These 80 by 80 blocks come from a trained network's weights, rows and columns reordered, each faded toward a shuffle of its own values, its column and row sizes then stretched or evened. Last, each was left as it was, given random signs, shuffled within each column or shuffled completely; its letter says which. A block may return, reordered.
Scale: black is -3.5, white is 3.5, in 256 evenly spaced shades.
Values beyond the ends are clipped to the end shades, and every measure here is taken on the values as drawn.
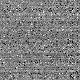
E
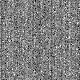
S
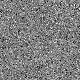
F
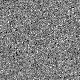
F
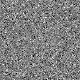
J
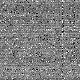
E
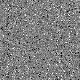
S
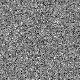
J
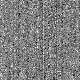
S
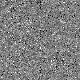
S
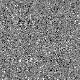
E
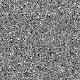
J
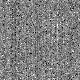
S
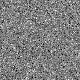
F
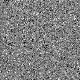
S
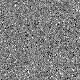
S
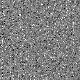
S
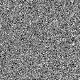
S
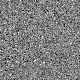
F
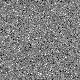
F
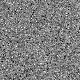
F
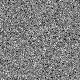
F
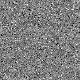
J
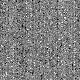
S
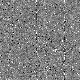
S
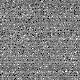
E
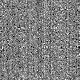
E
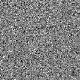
E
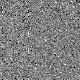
J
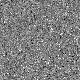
F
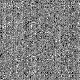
E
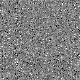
S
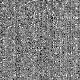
E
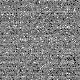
E
